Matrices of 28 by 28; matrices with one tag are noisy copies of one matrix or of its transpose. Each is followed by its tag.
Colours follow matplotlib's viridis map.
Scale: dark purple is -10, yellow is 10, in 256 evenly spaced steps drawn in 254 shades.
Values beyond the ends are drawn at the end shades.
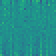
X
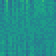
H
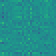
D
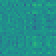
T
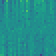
H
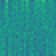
H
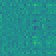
T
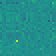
D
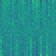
X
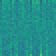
X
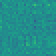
T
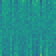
X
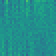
H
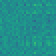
T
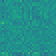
D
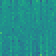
X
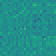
T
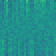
H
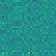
D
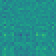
T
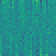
X
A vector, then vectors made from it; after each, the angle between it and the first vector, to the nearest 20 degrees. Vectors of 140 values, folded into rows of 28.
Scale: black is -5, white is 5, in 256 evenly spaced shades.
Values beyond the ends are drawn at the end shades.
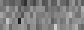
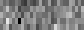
20 degrees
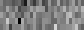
20 degrees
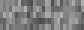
80 degrees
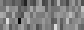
20 degrees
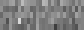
140 degrees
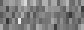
160 degrees
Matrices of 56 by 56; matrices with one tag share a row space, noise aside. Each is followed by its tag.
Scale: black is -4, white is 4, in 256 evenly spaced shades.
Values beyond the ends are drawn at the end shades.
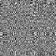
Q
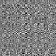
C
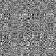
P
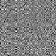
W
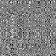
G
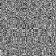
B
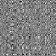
G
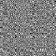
Q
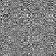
P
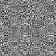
P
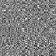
C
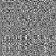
C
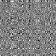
G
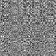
P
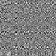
W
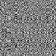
W
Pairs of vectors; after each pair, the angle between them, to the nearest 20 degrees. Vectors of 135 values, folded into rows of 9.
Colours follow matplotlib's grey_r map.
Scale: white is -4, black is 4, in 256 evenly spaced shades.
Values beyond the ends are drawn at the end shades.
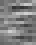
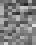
120 degrees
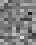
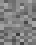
100 degrees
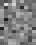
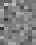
20 degrees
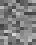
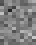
60 degrees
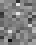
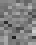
60 degrees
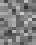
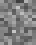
40 degrees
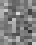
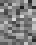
100 degrees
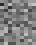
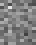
160 degrees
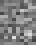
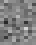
80 degrees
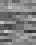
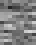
160 degrees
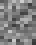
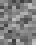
160 degrees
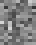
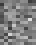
140 degrees
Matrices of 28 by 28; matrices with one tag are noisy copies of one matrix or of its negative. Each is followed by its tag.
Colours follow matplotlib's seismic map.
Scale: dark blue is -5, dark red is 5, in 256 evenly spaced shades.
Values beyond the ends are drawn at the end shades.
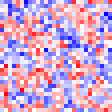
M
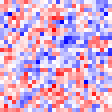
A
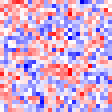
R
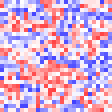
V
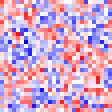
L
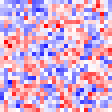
R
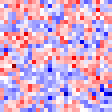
V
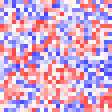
V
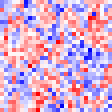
L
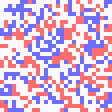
R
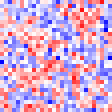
M
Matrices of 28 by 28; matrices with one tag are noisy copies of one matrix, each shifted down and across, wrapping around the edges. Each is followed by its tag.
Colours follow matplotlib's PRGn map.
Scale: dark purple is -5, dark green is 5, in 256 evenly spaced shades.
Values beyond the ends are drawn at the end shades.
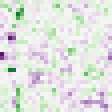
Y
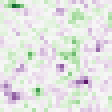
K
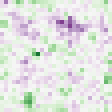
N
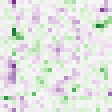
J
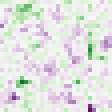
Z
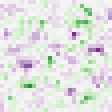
K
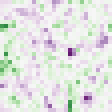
Z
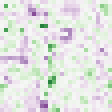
Y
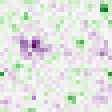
N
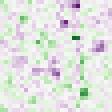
Y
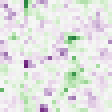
Z
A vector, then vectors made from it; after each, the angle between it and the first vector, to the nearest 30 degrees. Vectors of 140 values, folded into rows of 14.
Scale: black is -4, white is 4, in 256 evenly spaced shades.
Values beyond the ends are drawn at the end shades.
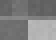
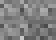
120 degrees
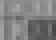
150 degrees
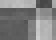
60 degrees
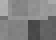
150 degrees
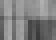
150 degrees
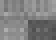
150 degrees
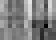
120 degrees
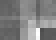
60 degrees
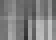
60 degrees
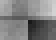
150 degrees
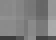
90 degrees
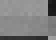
90 degrees
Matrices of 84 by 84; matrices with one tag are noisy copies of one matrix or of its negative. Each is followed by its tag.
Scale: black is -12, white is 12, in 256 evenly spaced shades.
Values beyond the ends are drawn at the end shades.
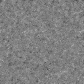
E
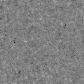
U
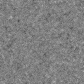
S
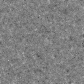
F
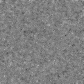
E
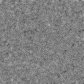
E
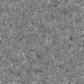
F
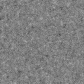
U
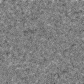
E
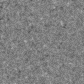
U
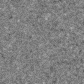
S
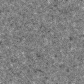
F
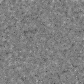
E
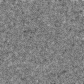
E
